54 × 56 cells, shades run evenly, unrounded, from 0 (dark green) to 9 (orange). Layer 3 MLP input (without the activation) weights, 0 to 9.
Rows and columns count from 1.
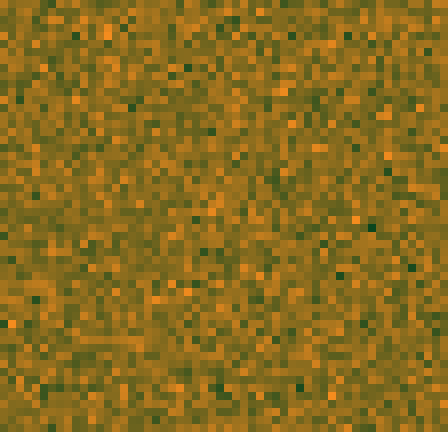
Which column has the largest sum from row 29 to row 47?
7
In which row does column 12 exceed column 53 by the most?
53
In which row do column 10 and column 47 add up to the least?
29
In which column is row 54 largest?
44
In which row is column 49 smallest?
22
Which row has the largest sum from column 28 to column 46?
28
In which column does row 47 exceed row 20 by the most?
31
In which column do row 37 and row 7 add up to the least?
33
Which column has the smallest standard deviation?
21
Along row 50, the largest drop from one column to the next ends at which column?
34
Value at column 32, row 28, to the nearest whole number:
7
